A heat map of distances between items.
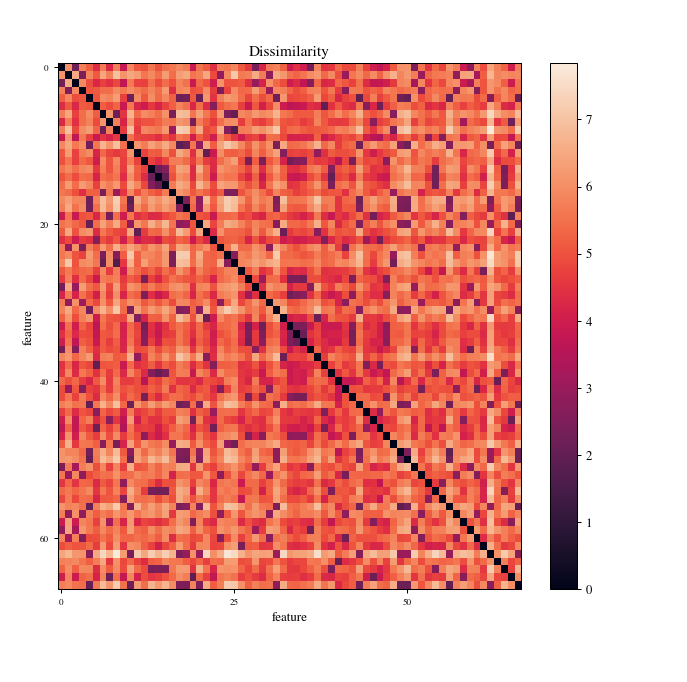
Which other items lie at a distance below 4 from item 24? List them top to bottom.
6, 8, 16, 25, 48
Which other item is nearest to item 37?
32
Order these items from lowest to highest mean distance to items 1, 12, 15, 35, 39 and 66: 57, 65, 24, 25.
65, 57, 24, 25
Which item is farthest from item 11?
62
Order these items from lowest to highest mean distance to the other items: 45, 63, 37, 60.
45, 60, 63, 37
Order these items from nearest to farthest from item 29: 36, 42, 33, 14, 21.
33, 42, 14, 36, 21
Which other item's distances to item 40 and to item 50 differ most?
63
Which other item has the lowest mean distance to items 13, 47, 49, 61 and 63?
40
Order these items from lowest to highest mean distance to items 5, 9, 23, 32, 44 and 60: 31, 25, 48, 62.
48, 25, 31, 62
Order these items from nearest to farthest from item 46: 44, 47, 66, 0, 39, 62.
44, 0, 39, 47, 66, 62
